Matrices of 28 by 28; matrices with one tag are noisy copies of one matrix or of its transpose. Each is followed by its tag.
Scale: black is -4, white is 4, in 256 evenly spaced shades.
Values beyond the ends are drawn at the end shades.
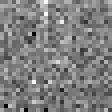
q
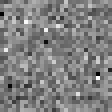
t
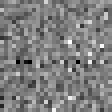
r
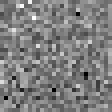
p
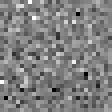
p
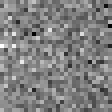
q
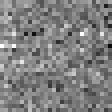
q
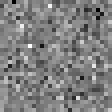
t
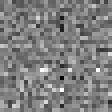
r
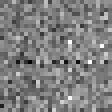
r
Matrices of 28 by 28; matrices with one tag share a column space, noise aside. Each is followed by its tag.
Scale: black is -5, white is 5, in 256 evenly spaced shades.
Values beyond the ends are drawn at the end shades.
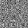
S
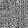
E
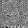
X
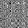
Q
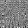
X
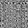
Q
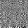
X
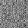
S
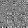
X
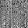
E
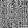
E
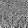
X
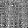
E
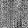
E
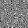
X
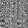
Q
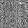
Q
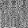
E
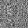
S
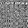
Q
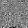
X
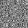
S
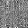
E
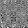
X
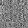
S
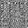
Q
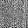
E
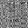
Q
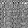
Q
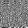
X
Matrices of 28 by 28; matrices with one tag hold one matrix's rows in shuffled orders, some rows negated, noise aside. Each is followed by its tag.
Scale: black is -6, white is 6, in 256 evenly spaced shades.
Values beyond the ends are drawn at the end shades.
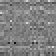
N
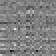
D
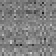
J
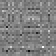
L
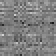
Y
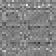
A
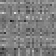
D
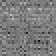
A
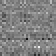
A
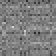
A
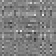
J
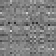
N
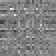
D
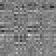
Y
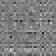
J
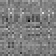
L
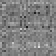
A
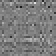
J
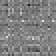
L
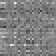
D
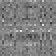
J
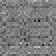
A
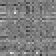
D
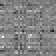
Y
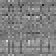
L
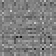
J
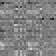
Y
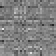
Y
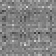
A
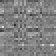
Y
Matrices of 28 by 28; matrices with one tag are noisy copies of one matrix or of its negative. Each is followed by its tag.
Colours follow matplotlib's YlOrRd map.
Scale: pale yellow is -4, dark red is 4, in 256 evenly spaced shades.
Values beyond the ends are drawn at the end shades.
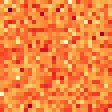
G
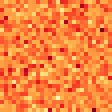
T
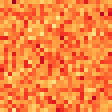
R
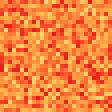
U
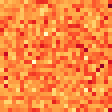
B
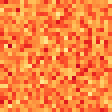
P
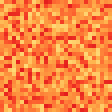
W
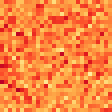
P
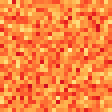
U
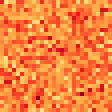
T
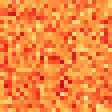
R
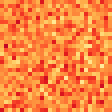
P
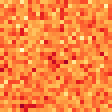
R
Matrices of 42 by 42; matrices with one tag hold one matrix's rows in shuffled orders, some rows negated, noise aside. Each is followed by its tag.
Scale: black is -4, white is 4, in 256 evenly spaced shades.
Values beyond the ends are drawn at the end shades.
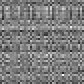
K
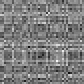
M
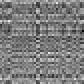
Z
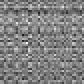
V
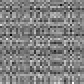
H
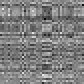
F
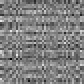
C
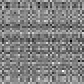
K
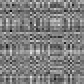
H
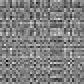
H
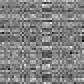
F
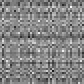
K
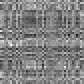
C
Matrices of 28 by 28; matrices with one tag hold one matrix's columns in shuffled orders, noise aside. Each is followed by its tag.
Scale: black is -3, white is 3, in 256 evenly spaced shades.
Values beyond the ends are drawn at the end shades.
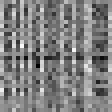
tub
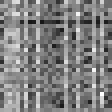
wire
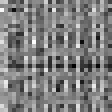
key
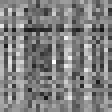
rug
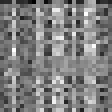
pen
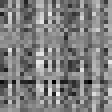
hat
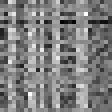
wire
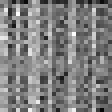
pen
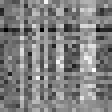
rug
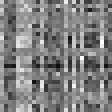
key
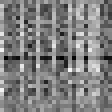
tub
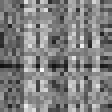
key
